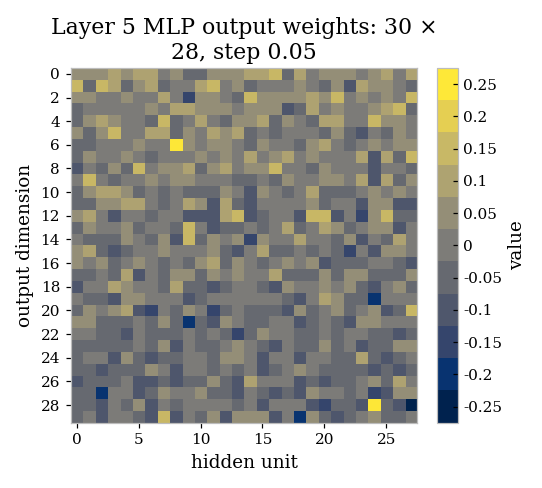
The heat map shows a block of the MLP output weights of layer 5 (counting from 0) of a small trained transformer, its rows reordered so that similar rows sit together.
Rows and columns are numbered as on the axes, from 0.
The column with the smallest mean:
22
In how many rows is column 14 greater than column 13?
12
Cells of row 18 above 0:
7
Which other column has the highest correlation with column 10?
21
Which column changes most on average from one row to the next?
27
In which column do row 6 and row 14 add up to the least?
14
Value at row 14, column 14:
-0.15
